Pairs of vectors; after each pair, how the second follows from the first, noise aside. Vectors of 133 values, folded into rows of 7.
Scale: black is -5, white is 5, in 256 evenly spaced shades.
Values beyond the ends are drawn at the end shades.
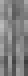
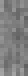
wrapped around, negated, shrunk.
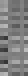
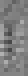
wrapped around, negated, partly zeroed.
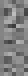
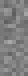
negated, shrunk.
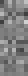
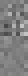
reversed, partly zeroed.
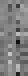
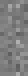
negated, shrunk.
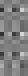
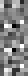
wrapped around, negated, scaled up.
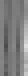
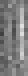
wrapped around.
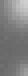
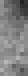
negated.
